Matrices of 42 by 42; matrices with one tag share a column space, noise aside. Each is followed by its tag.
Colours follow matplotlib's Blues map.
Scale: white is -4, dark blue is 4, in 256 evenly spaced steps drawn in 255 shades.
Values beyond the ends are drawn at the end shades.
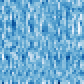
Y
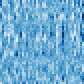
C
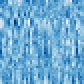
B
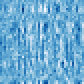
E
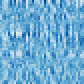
C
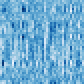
E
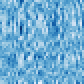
Y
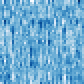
B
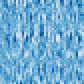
C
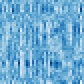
E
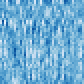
B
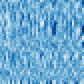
Y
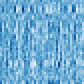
E
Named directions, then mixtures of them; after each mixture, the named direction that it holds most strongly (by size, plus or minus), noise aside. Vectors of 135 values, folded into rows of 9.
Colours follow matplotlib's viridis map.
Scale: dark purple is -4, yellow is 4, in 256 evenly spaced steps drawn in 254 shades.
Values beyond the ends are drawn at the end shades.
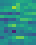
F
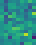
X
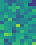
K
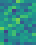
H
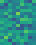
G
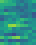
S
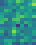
K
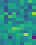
X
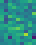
X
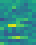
S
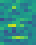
F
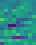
S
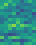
S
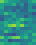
S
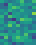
G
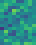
H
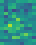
X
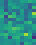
X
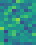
H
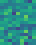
G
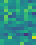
X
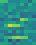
S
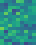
H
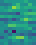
F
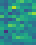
F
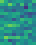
S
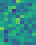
H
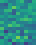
G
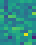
X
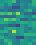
F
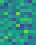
G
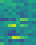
S
